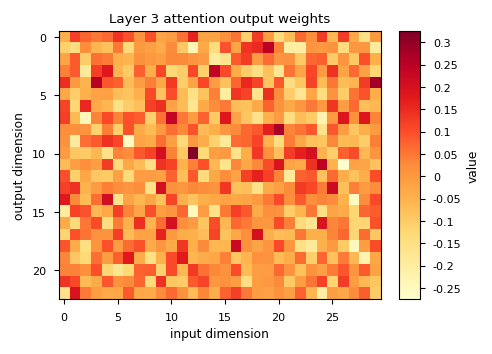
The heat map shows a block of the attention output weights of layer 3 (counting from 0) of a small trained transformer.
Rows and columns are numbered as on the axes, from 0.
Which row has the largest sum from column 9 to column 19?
8
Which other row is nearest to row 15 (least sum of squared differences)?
22
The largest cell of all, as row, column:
10, 12
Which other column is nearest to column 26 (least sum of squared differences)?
7
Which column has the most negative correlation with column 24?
28
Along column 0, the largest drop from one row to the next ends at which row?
15
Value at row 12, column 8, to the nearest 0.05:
0
